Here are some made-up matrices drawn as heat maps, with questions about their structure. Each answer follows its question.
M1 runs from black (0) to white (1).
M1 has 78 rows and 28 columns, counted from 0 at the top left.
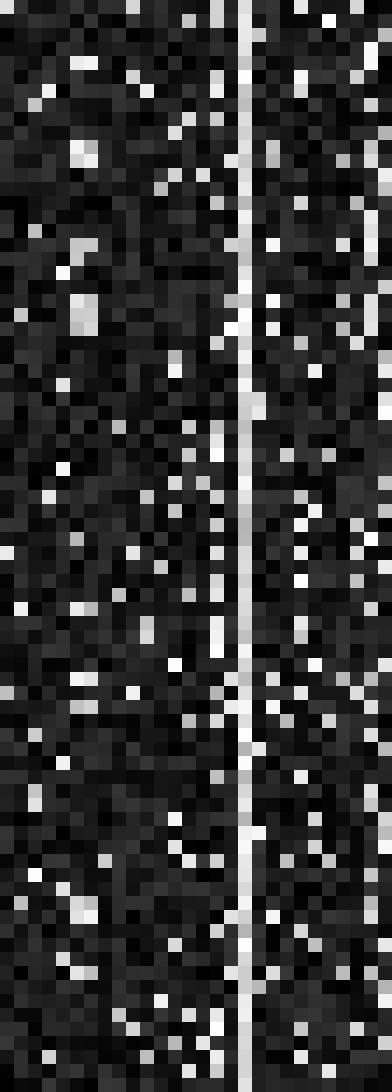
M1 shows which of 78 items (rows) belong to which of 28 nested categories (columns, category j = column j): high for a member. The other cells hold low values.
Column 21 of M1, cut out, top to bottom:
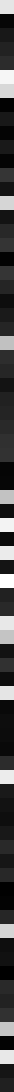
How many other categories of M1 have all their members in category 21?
5
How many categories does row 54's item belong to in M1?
2
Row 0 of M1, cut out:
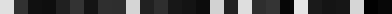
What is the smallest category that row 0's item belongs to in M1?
0
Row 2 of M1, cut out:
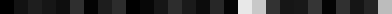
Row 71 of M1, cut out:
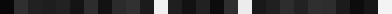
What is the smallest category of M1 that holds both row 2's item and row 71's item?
27
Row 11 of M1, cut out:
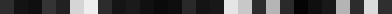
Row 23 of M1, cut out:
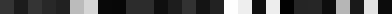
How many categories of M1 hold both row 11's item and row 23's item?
7
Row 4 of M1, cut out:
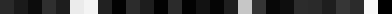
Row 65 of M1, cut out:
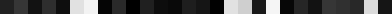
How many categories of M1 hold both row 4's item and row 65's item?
4
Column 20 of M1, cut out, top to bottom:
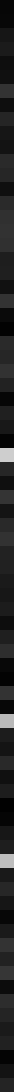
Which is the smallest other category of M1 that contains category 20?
23
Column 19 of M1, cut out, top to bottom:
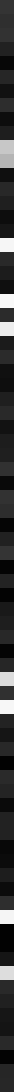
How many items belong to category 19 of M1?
9
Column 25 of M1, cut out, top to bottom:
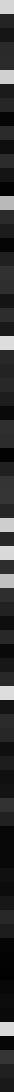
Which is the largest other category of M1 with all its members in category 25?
9
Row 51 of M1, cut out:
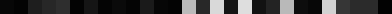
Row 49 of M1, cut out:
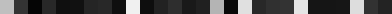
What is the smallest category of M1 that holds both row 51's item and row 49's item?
15
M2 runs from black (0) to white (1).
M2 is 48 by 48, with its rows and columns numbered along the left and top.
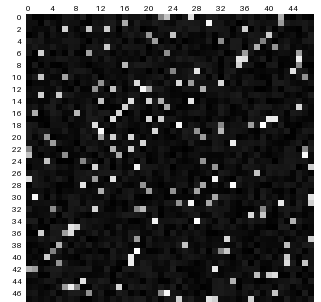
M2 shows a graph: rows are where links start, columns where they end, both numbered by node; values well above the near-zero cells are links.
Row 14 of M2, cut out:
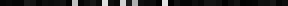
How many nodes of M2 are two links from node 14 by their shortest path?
9
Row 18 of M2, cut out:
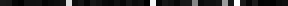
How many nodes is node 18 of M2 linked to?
5
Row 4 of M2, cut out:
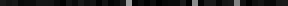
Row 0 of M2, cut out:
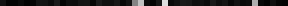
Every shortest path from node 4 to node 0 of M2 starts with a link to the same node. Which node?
node 32
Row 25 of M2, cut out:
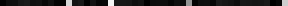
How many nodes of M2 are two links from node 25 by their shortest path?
7
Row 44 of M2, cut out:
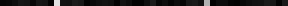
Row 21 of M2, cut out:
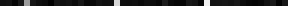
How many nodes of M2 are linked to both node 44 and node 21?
1
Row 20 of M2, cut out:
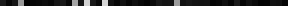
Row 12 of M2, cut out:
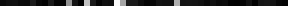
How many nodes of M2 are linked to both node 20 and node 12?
2
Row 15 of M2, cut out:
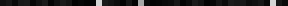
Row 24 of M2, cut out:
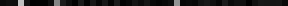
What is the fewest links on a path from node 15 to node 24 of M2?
7
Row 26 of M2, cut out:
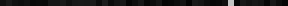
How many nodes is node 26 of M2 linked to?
1
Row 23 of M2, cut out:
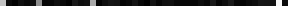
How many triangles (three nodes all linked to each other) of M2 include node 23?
0
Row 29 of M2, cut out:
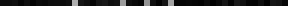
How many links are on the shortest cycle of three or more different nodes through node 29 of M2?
3
